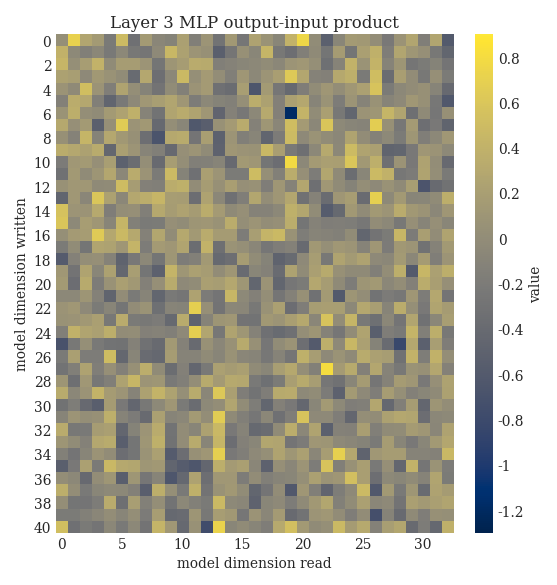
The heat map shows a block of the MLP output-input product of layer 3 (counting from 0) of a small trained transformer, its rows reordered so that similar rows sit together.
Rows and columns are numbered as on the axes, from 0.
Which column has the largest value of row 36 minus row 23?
11
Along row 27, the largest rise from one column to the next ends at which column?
22
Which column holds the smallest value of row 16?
25
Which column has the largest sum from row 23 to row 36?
13
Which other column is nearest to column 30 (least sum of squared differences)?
21
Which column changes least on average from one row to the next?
31
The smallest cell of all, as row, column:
6, 19
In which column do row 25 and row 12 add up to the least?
30
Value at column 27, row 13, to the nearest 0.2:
0
